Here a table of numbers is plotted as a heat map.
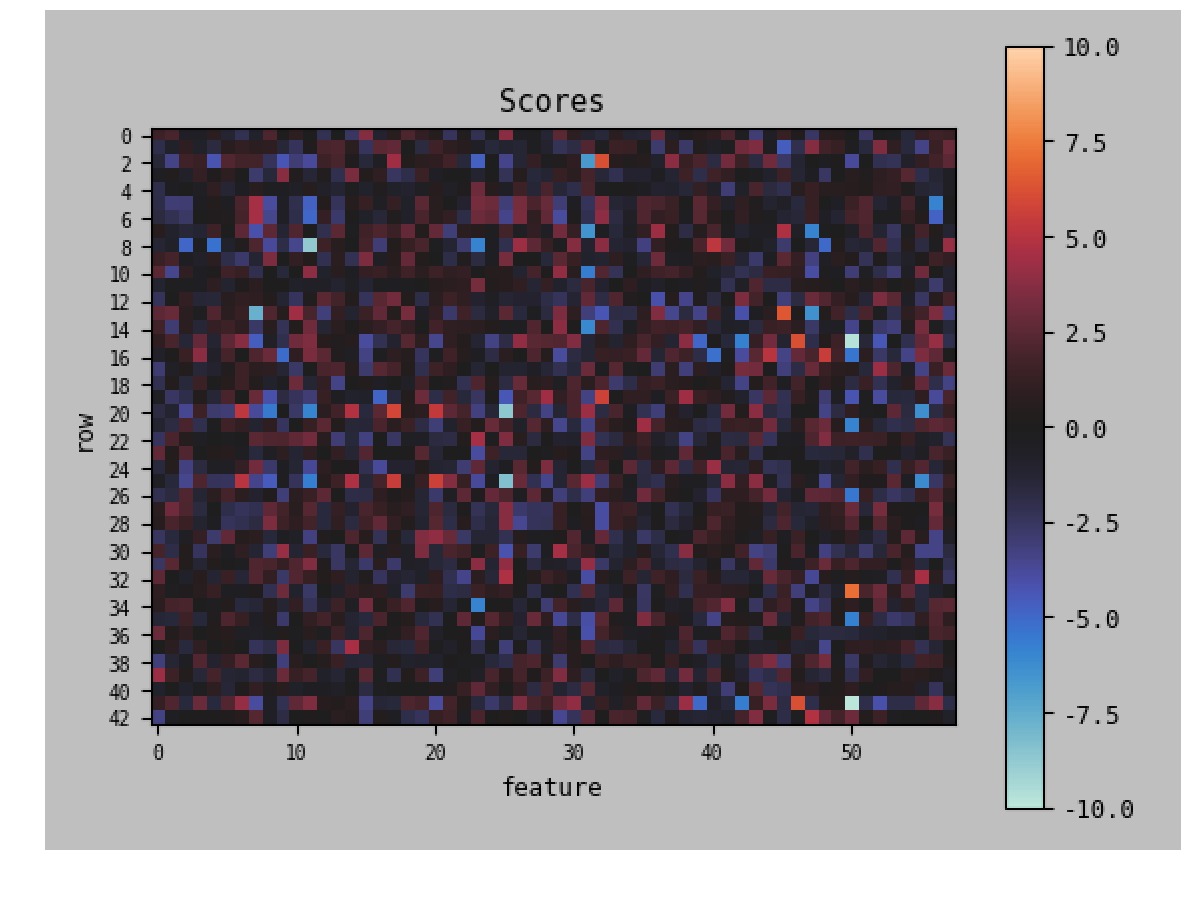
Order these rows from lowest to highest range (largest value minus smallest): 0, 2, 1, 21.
0, 1, 21, 2
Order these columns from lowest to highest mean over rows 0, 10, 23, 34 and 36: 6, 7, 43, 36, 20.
43, 7, 6, 20, 36
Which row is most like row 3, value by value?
37
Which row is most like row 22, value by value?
31
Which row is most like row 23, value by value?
36
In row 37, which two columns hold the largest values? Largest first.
14, 9
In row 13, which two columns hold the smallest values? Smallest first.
7, 47
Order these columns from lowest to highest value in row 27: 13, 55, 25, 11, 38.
38, 55, 13, 11, 25
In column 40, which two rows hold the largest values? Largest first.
8, 24
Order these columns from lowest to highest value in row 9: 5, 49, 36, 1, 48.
5, 48, 49, 1, 36
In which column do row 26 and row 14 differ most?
29
